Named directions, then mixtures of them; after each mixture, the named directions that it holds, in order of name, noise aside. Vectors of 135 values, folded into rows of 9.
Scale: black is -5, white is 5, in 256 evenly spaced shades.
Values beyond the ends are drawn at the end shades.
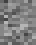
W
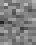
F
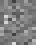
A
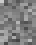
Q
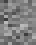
W.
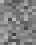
A, Q.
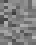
F, W.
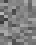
F, W.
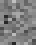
A.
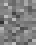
A, F.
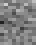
F.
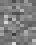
A.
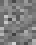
A.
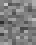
F.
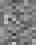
A, Q.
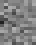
F, W.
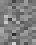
A, Q.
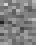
F.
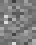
A.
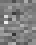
A, W.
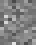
A.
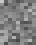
Q.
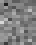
F, Q.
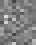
A.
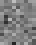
A, F.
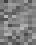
W.
